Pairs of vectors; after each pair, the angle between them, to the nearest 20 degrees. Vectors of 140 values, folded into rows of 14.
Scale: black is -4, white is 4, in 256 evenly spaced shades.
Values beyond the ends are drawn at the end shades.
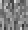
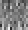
60 degrees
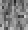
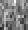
140 degrees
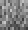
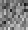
140 degrees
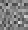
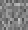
100 degrees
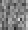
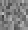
60 degrees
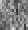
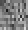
120 degrees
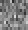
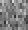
160 degrees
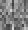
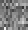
100 degrees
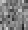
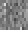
80 degrees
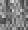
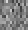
140 degrees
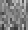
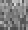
40 degrees
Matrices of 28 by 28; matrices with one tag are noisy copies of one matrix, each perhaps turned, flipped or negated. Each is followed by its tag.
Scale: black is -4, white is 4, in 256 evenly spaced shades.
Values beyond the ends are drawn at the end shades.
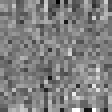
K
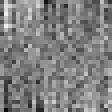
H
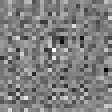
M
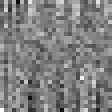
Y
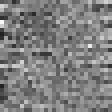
K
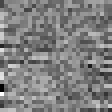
K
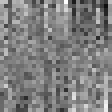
H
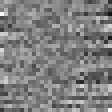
Y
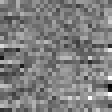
K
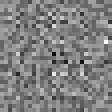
M
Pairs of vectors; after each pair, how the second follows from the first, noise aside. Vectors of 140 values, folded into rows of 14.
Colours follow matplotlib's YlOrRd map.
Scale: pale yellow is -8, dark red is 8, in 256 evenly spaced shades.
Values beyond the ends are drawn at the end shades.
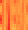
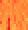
partly zeroed.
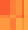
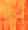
negated.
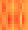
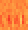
partly zeroed.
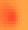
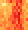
wrapped around, negated, scaled up.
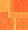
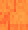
wrapped around, negated, shrunk.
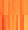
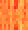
wrapped around, negated.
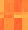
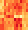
scaled up.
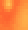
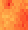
negated.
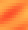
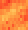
negated.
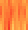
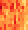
wrapped around, negated, scaled up.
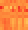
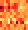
reversed, negated, scaled up.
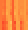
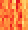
reversed, negated, scaled up.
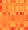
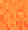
wrapped around, negated, shrunk.
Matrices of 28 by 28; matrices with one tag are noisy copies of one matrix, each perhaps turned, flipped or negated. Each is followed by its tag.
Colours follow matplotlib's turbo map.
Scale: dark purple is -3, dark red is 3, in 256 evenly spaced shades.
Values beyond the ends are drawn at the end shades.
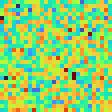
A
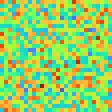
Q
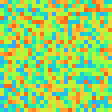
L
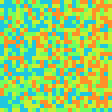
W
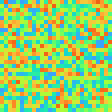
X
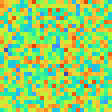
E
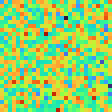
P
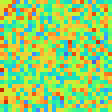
A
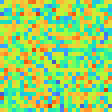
X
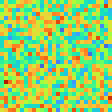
L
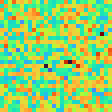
X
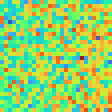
W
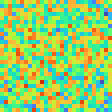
L
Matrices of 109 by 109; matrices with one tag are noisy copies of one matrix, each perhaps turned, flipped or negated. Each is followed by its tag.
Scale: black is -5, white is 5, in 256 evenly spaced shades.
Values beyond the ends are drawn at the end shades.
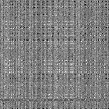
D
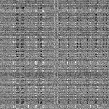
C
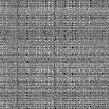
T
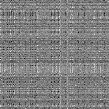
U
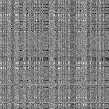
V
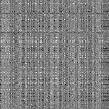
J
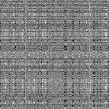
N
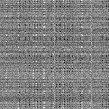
T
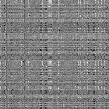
V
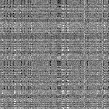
V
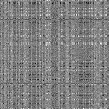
N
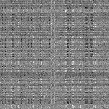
C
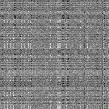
V
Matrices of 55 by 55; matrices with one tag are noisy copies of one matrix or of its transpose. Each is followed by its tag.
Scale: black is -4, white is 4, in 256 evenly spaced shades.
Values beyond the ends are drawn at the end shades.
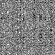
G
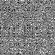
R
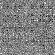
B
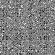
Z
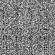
Z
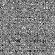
G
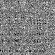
G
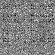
B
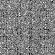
Z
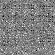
B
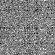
R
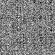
G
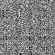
Z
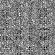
Z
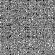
R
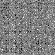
B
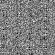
Z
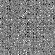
R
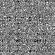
G
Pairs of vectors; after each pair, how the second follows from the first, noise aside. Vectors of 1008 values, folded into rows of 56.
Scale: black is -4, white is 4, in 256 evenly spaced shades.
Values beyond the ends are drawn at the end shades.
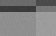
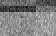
copied.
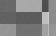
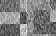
wrapped around.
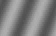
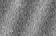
shrunk.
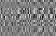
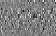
partly zeroed.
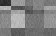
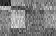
copied.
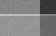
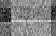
wrapped around.
